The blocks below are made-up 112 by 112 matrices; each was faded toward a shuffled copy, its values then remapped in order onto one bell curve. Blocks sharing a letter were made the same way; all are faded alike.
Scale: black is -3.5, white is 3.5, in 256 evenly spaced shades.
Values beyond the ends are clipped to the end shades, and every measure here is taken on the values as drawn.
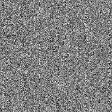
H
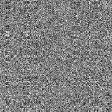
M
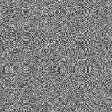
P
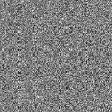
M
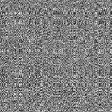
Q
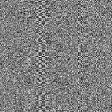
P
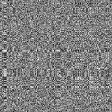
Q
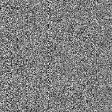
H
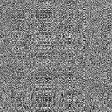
P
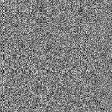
M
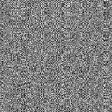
Q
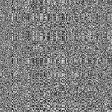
Q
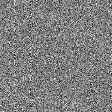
H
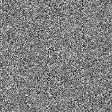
H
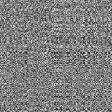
P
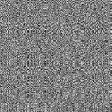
P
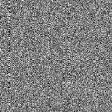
M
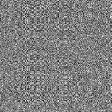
P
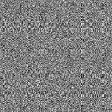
P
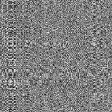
P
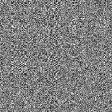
M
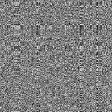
P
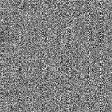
M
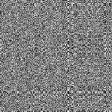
Q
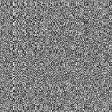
Q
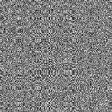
P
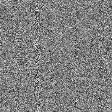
H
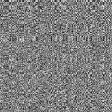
P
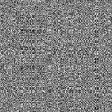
Q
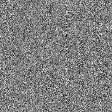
H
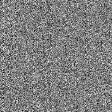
H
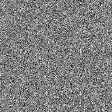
H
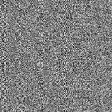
M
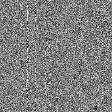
H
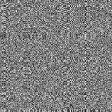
Q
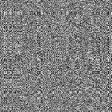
P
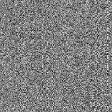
M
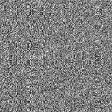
M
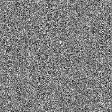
H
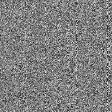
H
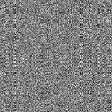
Q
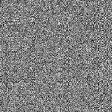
M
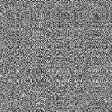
Q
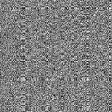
P
